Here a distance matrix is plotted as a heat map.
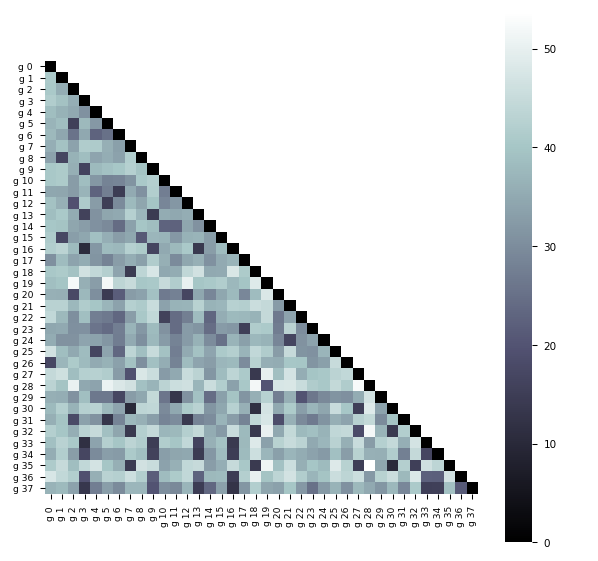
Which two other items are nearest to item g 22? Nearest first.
g 10, g 29
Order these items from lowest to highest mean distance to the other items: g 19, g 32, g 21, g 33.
g 33, g 32, g 21, g 19
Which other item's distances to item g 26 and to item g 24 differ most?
g 21
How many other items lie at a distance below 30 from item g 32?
5
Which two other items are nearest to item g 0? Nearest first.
g 26, g 17
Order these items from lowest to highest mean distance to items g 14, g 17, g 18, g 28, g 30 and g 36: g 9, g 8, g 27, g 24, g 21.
g 27, g 24, g 9, g 8, g 21
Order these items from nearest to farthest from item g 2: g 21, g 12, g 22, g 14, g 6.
g 12, g 6, g 22, g 14, g 21
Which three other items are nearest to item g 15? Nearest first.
g 1, g 8, g 24
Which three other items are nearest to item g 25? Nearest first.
g 4, g 6, g 11
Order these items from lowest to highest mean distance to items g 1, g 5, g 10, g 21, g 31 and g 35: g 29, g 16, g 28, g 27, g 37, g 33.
g 29, g 37, g 27, g 16, g 33, g 28
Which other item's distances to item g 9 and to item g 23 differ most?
g 17
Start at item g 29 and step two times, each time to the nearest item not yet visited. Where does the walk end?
g 6
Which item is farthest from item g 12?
g 19
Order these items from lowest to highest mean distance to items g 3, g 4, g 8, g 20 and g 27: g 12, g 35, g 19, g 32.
g 12, g 32, g 35, g 19
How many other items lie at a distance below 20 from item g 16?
7
